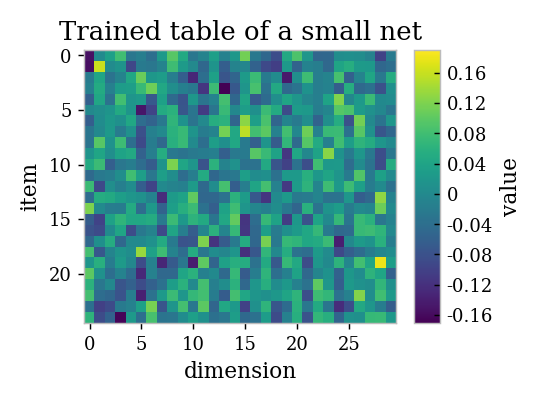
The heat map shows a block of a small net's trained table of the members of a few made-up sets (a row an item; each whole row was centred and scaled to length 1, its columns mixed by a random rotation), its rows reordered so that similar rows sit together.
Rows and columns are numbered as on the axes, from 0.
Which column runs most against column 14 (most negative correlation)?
7
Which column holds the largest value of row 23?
6
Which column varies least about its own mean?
29
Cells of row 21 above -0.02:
21
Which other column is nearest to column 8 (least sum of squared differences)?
9
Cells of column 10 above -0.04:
21
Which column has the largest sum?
26
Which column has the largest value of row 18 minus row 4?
0
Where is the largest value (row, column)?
19, 28
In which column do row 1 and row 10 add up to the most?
1
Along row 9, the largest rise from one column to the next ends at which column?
20
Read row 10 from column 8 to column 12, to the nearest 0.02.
0.12 0.04 0.02 -0.08 0.06
